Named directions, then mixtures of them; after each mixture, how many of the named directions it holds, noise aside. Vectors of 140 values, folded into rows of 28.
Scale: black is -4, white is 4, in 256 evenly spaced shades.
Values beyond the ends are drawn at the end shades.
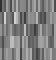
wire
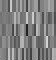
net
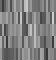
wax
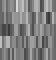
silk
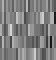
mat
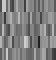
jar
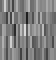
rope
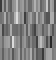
three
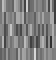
two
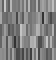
four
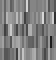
two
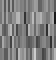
two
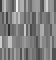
four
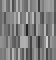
two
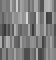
two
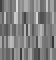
four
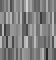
two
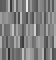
two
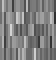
two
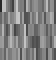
four
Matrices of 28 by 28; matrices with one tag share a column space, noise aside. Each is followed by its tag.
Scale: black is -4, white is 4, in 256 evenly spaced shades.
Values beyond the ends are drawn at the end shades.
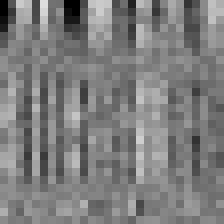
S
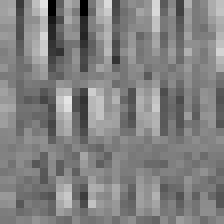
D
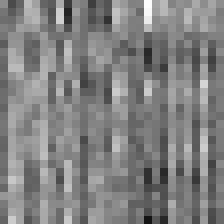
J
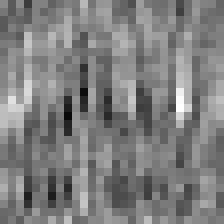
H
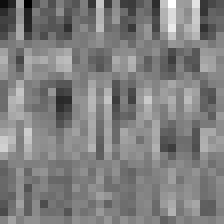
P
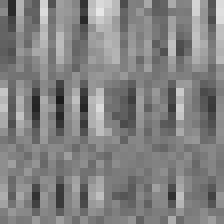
D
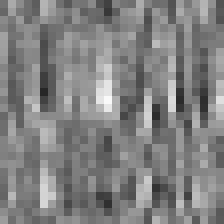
H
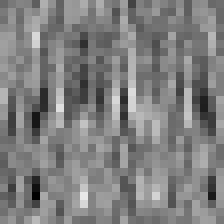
H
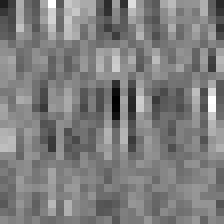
P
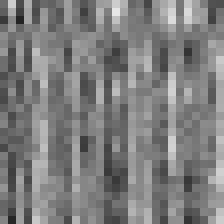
J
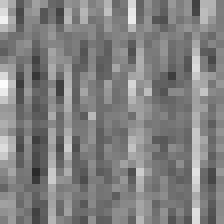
J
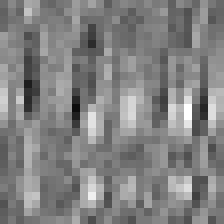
H
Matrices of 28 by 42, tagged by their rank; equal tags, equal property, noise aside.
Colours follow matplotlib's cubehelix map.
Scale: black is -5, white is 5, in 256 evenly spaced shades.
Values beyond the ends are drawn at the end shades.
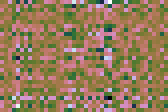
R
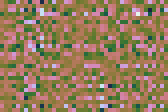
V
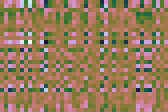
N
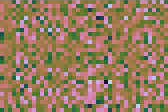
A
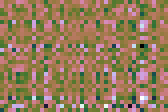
R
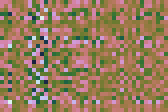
R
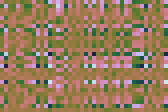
N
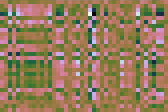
N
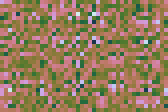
A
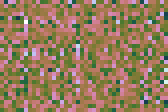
A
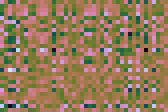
R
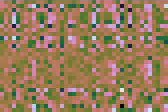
R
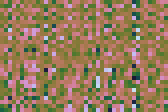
V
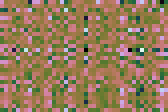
R
